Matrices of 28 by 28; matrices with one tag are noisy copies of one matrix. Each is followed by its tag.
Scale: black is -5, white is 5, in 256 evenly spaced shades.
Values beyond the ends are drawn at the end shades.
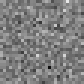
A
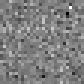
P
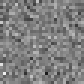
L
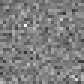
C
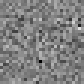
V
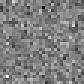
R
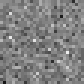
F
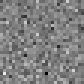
L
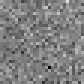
A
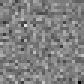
C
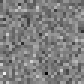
L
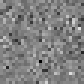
V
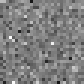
F
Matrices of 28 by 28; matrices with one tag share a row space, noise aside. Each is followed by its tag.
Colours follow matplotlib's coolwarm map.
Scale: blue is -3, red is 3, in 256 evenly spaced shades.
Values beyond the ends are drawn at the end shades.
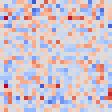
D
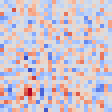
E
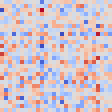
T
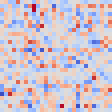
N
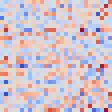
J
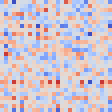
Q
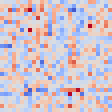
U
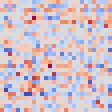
D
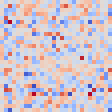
D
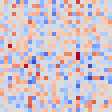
N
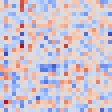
Q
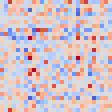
N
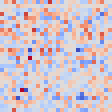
E
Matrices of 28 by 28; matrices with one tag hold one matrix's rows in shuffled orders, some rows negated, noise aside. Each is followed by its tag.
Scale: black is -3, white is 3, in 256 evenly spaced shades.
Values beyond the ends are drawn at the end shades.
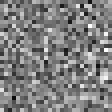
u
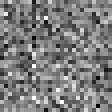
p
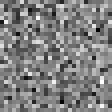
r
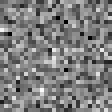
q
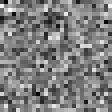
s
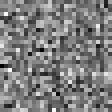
q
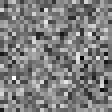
u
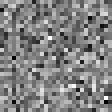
u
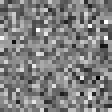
u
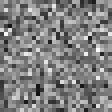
r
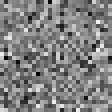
r
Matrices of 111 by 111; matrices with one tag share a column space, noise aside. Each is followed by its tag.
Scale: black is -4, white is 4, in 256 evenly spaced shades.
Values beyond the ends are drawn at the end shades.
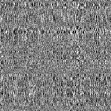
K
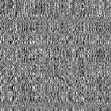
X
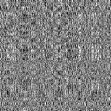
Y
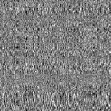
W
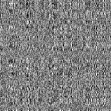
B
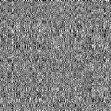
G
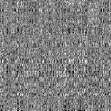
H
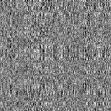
Y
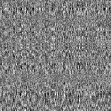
W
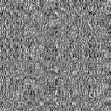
Y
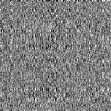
G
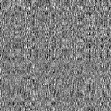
Y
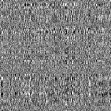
K
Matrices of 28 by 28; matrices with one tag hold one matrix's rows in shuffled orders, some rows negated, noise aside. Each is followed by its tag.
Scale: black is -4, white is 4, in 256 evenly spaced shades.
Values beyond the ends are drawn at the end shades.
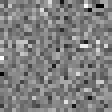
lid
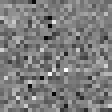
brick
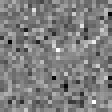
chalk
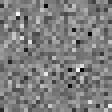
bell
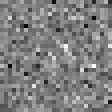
chalk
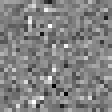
brick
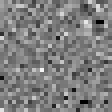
lid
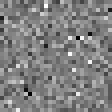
bell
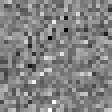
brick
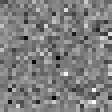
chalk
